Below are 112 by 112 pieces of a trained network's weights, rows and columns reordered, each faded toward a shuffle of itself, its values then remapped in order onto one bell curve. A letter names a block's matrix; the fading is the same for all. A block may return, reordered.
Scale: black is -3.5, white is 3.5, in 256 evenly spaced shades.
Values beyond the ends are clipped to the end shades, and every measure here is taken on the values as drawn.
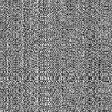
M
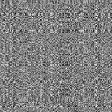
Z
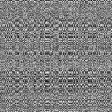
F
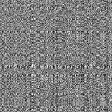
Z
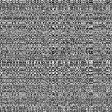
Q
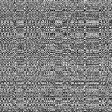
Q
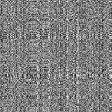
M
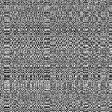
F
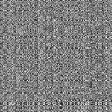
Z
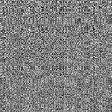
Z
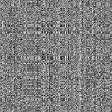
M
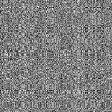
Z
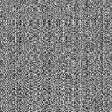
M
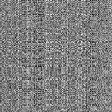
M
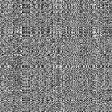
Z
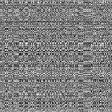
Q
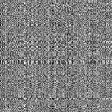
Z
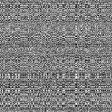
Q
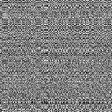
F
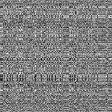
Q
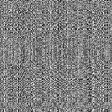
M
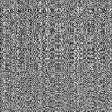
Z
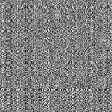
M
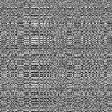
F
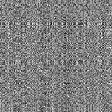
Z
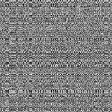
Q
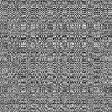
F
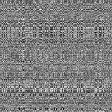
Q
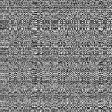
Q
